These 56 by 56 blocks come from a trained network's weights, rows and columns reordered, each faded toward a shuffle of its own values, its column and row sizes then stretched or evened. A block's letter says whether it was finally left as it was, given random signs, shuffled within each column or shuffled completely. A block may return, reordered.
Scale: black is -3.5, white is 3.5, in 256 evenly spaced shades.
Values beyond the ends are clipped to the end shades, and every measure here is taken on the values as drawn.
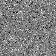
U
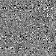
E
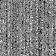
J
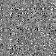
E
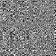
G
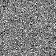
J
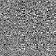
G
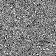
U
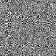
G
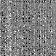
G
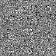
E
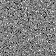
U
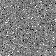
U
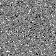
U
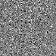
J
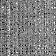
G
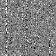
J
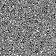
U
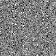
J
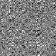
G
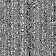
J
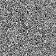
J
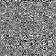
G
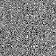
G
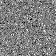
U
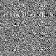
G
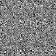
E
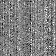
J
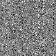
J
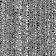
J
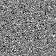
U
